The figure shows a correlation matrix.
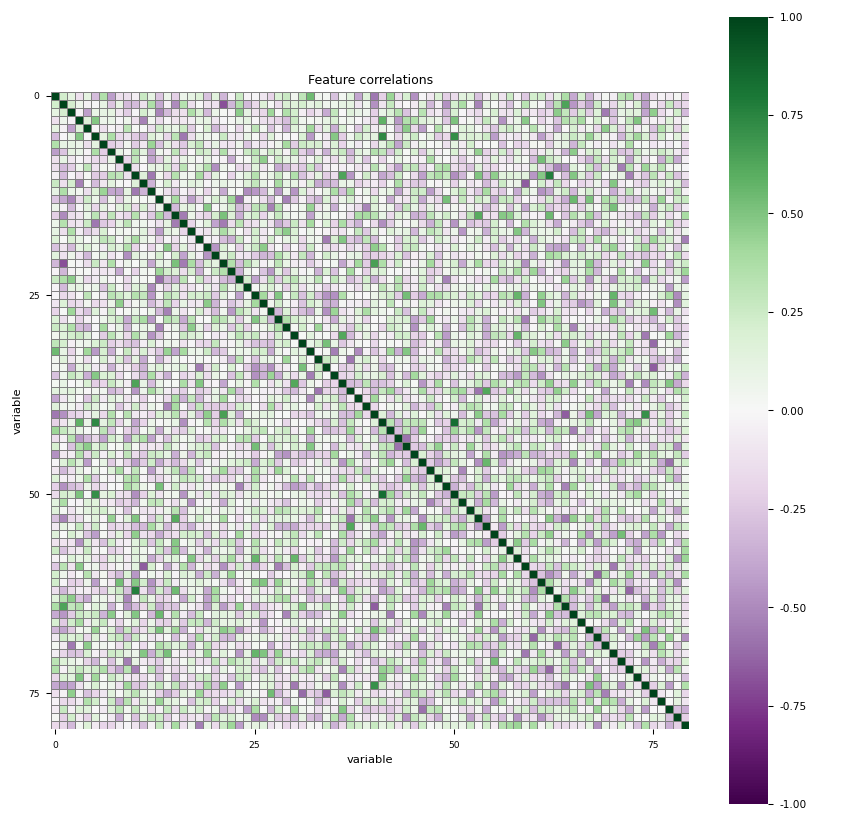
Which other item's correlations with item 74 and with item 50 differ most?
64
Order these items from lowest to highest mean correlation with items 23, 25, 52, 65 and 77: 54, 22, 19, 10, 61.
54, 22, 19, 61, 10
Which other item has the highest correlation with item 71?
55
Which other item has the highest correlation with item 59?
3
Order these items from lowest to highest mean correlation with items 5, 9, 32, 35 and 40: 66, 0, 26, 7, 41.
0, 26, 66, 7, 41
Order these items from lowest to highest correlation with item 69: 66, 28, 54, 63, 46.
63, 46, 54, 66, 28
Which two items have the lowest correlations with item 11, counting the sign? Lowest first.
59, 3
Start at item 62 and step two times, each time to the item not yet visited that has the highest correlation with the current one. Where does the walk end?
36
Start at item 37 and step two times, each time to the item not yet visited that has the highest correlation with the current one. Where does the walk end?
46
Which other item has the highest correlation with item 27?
75
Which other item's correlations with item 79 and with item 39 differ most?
18
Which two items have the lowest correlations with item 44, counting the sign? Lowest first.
43, 78
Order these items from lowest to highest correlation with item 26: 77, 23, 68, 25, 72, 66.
66, 72, 23, 77, 68, 25
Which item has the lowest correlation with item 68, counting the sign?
60
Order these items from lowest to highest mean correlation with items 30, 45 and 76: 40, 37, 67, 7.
37, 40, 67, 7
